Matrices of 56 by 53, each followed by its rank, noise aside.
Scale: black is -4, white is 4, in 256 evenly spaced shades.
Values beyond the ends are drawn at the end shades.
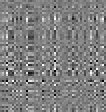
two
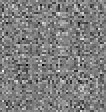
six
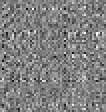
six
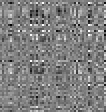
three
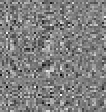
five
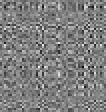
three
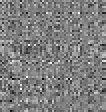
five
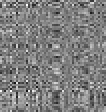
three
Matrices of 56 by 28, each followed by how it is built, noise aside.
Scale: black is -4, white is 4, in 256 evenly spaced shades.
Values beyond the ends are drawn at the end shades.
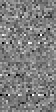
uneven rows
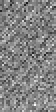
Hankel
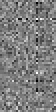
low rank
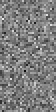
noise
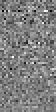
uneven rows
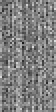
blocks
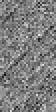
Hankel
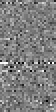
uneven rows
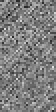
Hankel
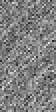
Hankel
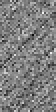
Hankel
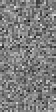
noise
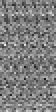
repeating columns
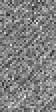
Hankel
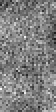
smooth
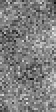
smooth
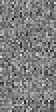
low rank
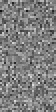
repeating columns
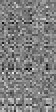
low rank
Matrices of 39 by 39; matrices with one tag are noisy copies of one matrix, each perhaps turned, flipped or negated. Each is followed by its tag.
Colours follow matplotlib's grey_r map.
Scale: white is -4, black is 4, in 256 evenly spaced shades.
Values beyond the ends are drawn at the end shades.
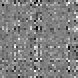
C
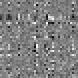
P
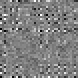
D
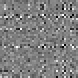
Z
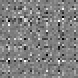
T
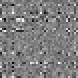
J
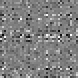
C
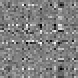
P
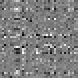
P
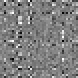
J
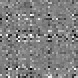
C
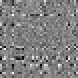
J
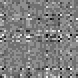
C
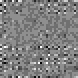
D
